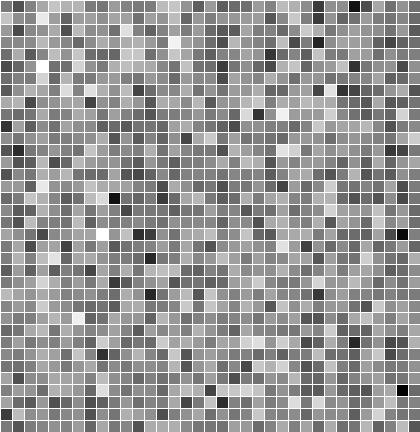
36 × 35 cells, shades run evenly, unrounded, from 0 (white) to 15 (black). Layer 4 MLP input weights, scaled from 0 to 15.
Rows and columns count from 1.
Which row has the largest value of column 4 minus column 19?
33
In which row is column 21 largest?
31
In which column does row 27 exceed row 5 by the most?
27
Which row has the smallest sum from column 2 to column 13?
6
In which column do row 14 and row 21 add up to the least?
24
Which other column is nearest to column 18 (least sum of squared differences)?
35
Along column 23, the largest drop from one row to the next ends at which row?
7
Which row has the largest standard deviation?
20
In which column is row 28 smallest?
28
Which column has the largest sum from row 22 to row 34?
34
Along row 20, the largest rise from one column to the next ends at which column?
12
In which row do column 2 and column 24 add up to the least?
21
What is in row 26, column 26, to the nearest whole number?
5
